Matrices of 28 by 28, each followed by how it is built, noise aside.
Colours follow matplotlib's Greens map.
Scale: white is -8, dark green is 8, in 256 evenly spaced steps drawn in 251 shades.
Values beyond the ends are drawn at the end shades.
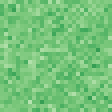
Hankel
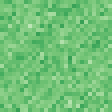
Hankel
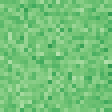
repeating rows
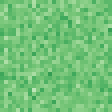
repeating rows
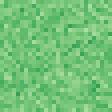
noise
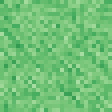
Toeplitz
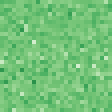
sparse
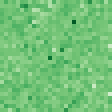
sparse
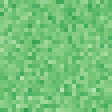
noise
